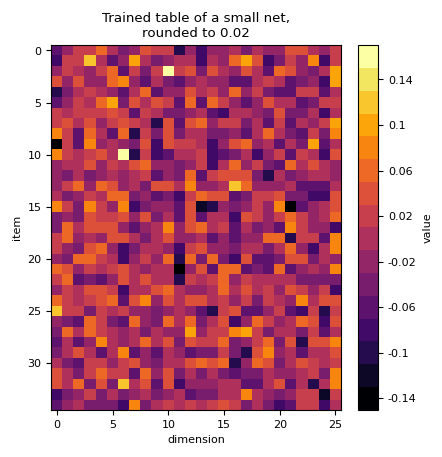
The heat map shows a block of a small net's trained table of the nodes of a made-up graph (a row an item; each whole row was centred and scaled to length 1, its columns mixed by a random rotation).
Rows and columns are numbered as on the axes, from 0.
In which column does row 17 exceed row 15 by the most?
21
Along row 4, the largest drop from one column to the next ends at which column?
9
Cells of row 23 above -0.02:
19
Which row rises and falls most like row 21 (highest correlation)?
7
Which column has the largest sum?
25
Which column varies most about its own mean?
6
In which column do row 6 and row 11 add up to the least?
14
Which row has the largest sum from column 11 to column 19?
27
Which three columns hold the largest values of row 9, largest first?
23, 3, 17
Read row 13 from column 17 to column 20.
0.06 -0.02 -0.02 -0.02
